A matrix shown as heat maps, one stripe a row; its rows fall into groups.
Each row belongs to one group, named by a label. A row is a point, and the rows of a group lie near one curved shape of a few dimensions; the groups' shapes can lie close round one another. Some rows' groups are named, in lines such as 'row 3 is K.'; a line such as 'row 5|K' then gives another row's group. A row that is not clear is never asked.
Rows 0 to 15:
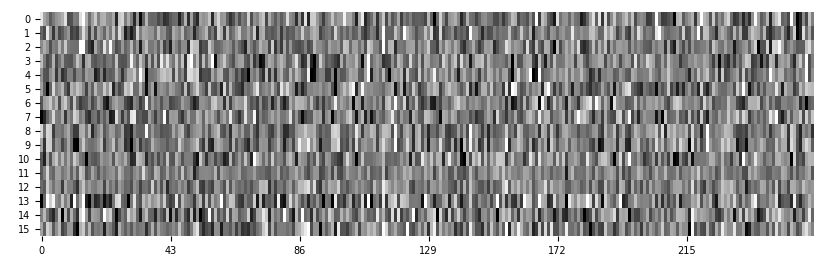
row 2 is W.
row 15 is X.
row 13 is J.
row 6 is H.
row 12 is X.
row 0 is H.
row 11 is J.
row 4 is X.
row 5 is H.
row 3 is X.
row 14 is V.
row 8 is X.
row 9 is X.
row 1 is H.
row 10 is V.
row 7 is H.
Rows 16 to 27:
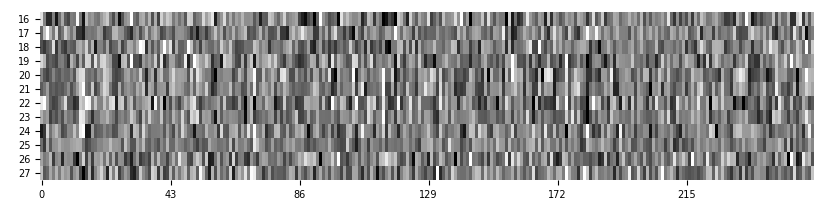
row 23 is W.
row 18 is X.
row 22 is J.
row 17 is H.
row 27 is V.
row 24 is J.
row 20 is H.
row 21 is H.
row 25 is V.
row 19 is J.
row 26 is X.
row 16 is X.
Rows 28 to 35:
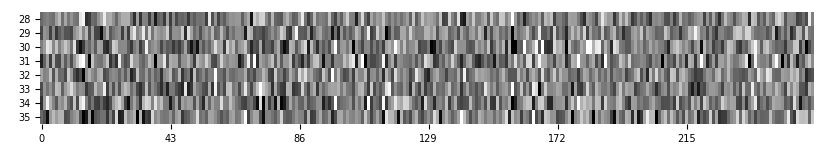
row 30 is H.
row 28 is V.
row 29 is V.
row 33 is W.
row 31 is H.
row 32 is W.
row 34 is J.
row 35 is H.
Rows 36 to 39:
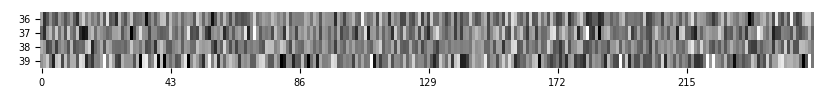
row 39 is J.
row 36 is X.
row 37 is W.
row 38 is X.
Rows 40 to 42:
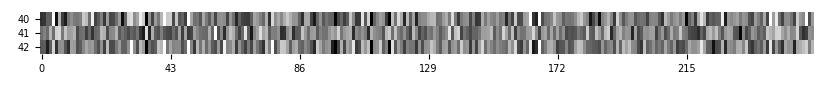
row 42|X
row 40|X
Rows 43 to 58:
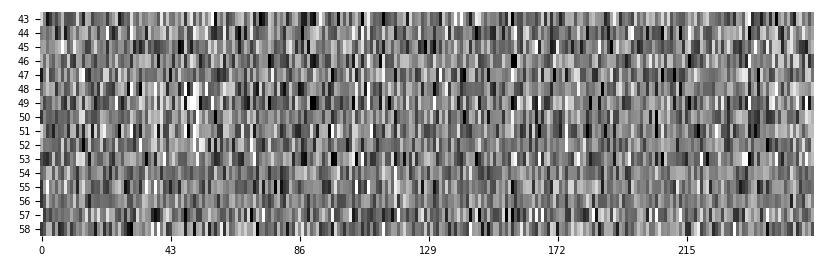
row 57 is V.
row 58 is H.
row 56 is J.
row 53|H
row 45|H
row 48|J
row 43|X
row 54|X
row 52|V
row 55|J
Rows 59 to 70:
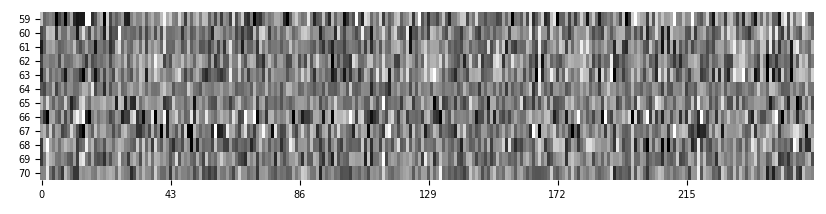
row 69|J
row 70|H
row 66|H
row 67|W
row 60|X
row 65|H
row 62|V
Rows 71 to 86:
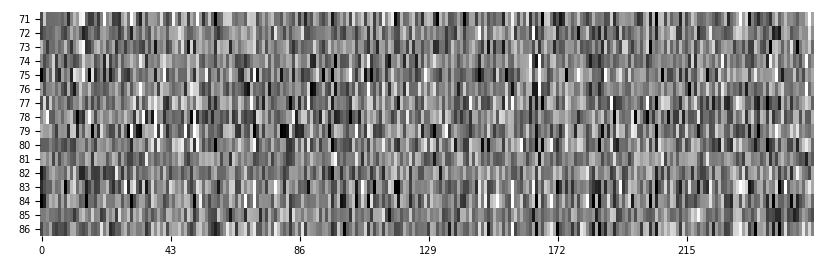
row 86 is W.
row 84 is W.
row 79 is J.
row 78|H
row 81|X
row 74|X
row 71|W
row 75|H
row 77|V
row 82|H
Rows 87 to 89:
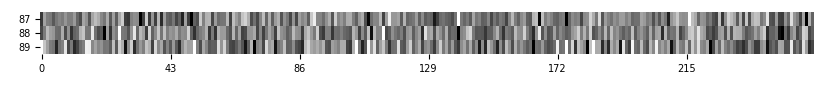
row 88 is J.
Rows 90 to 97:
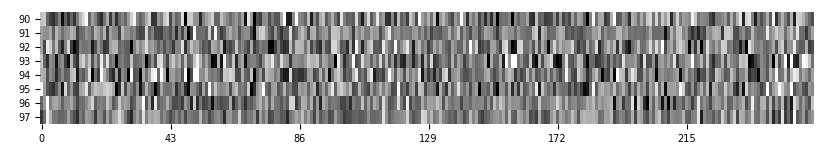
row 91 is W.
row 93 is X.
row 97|H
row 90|V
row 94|J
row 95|V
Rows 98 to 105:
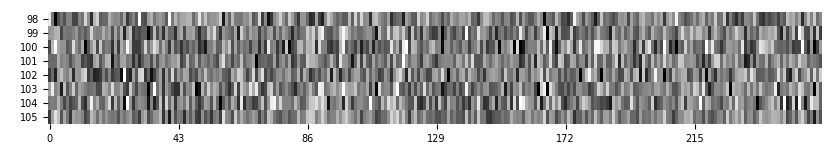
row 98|X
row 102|H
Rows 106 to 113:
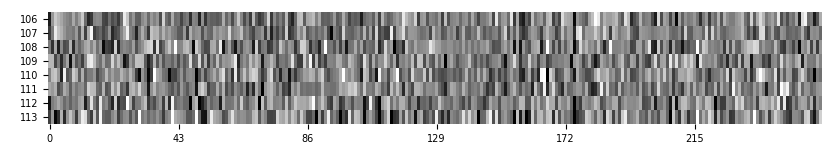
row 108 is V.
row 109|V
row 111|W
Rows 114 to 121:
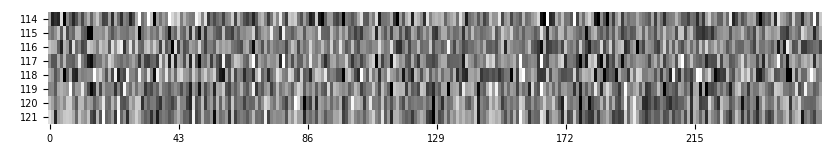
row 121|H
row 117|W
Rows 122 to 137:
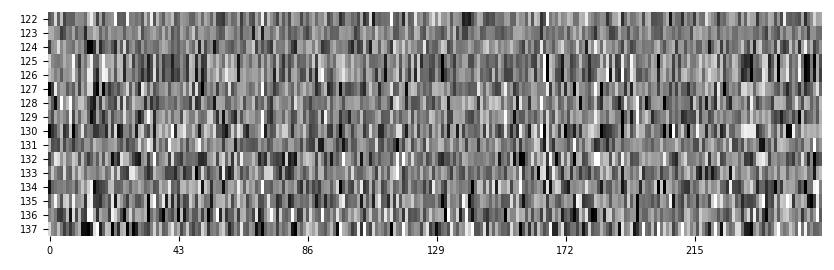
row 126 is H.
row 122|H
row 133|W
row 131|X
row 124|H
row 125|H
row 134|W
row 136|V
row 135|J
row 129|V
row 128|H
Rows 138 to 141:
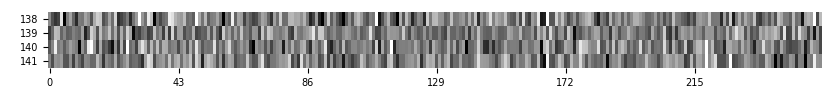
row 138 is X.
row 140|J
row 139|X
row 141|W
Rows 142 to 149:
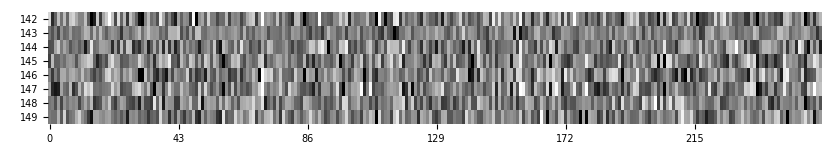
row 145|W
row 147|H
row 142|V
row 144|X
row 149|W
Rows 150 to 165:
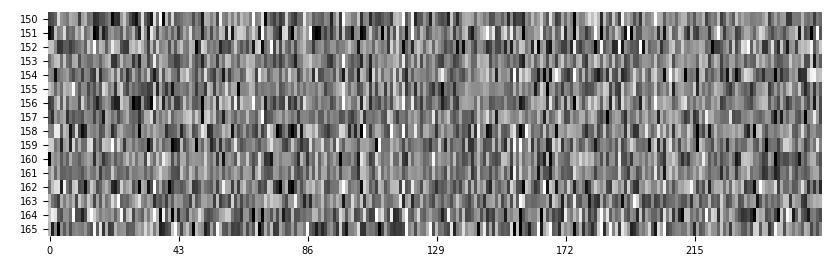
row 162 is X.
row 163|H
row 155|H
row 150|H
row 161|V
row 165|V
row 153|H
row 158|X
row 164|J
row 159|V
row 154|H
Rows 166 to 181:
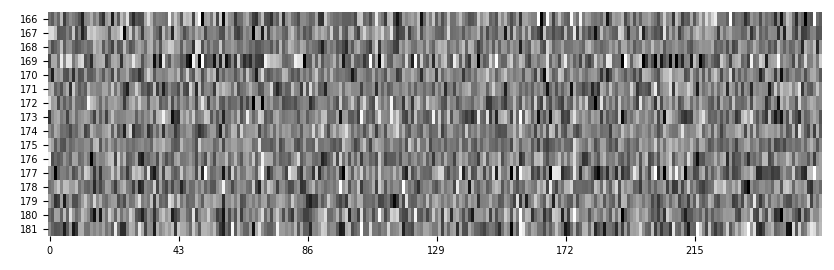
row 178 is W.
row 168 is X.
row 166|W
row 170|W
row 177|H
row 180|V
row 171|V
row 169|H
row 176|V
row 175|V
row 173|V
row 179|X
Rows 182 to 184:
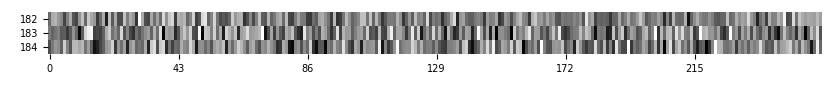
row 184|J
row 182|J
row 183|H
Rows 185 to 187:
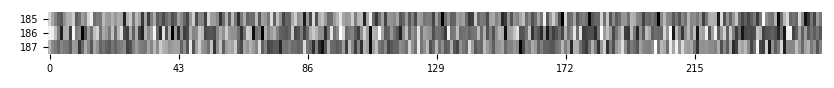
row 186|J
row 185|H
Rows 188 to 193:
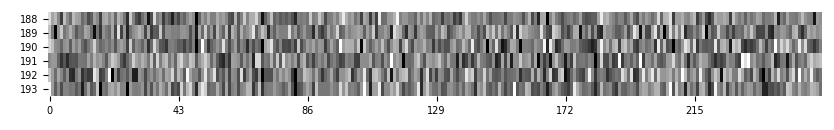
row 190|W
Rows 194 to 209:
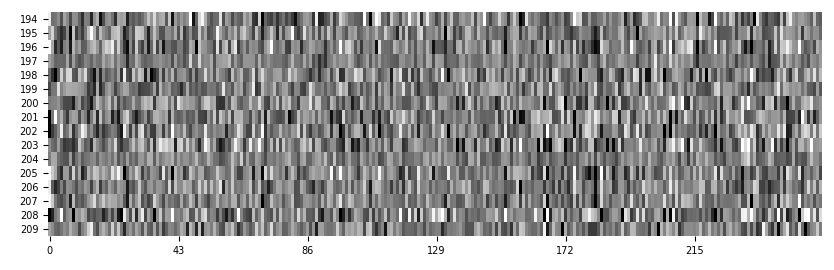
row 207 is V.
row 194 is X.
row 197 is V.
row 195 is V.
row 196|V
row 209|H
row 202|H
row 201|H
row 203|W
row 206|X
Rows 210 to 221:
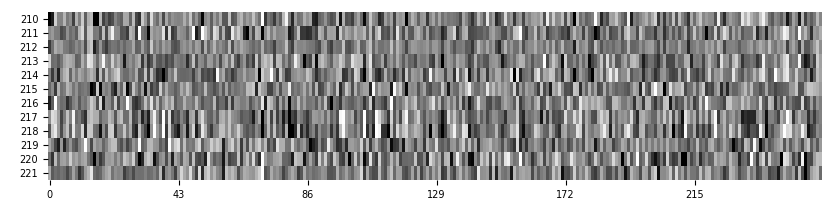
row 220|V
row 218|J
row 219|X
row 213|H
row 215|H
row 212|J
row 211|J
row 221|H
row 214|V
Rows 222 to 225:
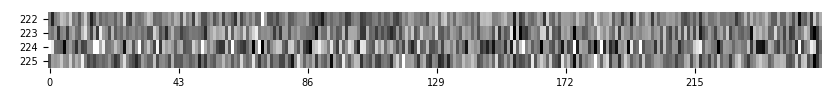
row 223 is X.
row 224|J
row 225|H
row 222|V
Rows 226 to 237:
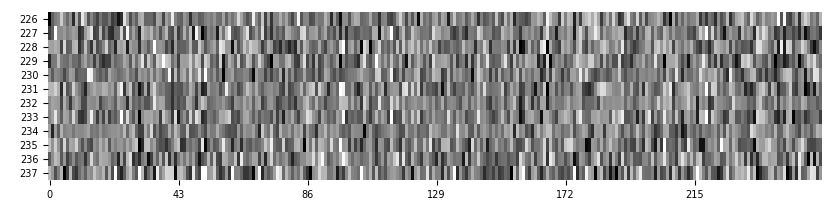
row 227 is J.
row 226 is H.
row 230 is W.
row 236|X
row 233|J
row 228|X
